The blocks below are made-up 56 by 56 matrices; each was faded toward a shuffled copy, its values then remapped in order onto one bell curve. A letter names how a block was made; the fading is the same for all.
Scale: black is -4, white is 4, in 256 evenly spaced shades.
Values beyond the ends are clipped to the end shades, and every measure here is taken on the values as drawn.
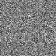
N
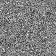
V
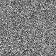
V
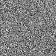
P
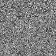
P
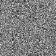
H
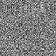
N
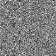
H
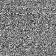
P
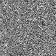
H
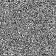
V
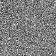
H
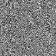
H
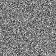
V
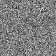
H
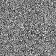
V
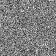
V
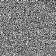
P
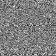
P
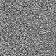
N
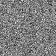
V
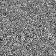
P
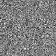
P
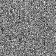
H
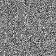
H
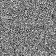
V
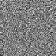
N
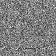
V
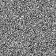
V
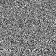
P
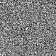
P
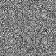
N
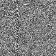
H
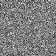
V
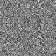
N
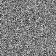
H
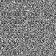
N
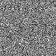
P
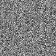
H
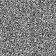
V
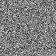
V
